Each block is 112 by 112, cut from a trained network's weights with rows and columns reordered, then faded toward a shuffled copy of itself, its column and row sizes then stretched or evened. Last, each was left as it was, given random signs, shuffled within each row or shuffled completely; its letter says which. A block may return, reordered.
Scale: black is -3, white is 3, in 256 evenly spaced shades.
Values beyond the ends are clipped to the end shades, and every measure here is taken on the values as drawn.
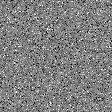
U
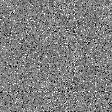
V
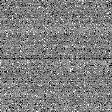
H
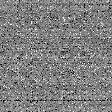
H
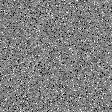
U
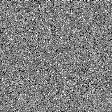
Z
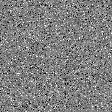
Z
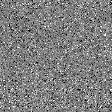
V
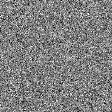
V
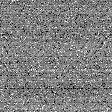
Z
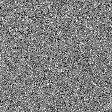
Z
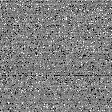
Z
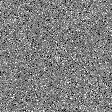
U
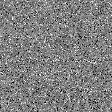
Z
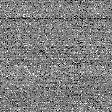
H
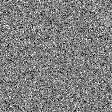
Z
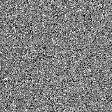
V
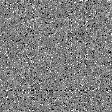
V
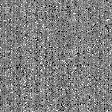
H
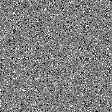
V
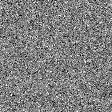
Z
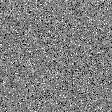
U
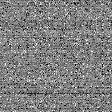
H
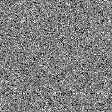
V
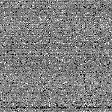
H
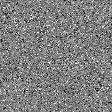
Z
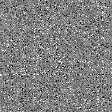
V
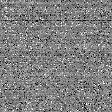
H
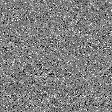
Z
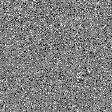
Z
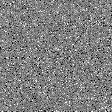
Z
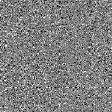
H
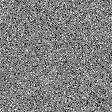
U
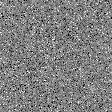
U
